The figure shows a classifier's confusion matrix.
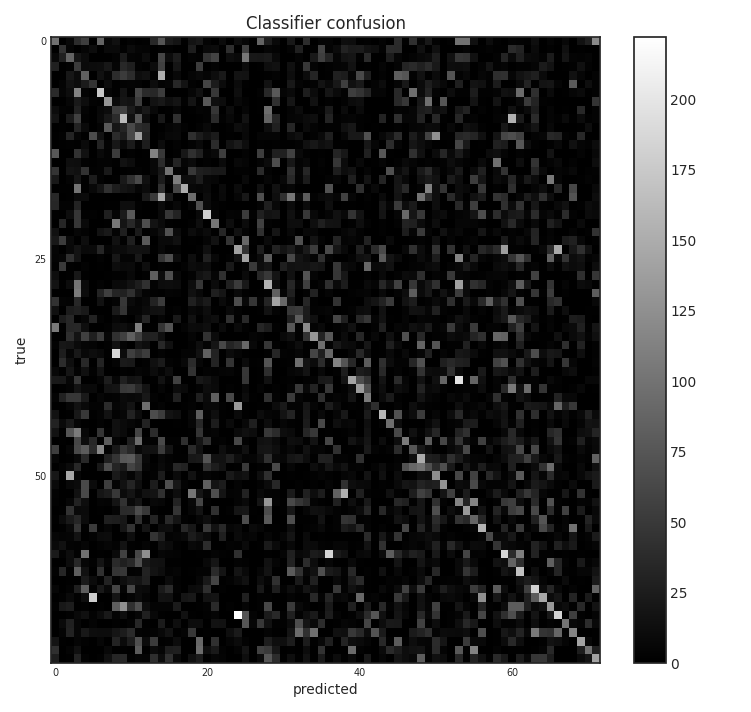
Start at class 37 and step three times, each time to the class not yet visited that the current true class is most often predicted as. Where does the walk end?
65
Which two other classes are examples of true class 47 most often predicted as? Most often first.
6, 4
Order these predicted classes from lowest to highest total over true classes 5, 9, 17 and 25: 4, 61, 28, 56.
4, 56, 61, 28
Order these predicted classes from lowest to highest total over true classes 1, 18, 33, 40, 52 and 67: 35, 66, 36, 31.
66, 36, 35, 31
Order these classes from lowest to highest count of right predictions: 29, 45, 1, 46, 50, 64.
1, 45, 29, 46, 50, 64
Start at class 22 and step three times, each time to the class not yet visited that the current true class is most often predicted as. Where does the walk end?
35
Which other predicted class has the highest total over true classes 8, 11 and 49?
50
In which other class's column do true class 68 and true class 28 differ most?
53
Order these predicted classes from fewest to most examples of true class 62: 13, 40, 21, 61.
13, 61, 40, 21
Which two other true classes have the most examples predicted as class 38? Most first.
52, 37
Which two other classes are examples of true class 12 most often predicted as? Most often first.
61, 53
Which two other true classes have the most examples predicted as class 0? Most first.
33, 13
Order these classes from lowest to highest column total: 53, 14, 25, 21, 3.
21, 25, 14, 53, 3
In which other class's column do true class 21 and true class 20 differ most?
8
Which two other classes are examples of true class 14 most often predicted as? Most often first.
58, 29
